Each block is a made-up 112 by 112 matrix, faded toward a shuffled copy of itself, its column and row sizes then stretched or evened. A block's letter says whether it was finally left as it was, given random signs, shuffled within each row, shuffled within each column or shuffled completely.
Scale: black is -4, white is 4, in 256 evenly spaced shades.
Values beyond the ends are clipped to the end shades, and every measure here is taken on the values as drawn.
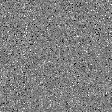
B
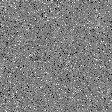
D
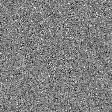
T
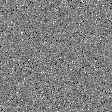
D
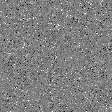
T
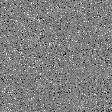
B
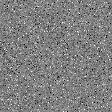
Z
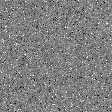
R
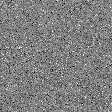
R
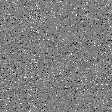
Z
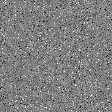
T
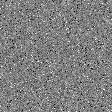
R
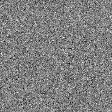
Z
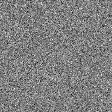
T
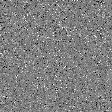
Z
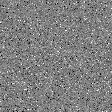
D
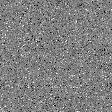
D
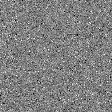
Z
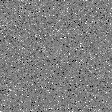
D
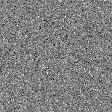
R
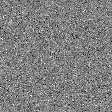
D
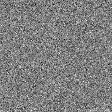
Z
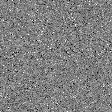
D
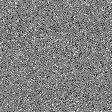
R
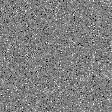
T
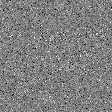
D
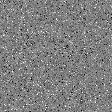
T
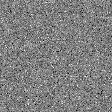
D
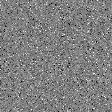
B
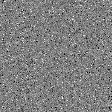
T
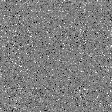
B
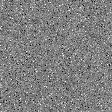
R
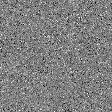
D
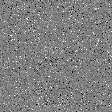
B
